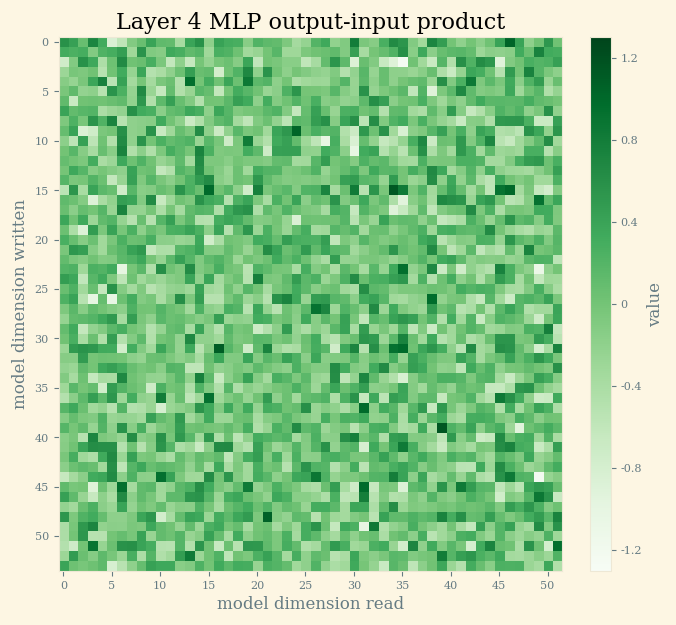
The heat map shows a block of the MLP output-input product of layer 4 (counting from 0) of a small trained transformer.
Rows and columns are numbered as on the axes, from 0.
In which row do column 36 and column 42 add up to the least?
7
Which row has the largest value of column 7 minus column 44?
40
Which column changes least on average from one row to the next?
18
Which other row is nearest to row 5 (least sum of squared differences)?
25
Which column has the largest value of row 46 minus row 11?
50
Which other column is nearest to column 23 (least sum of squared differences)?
22
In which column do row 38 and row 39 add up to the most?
39
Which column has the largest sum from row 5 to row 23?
14
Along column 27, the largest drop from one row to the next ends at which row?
10
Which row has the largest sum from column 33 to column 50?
48
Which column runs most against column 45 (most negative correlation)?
6
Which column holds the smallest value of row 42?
17
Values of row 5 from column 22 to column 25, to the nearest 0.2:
-0.2 0.2 0.6 0
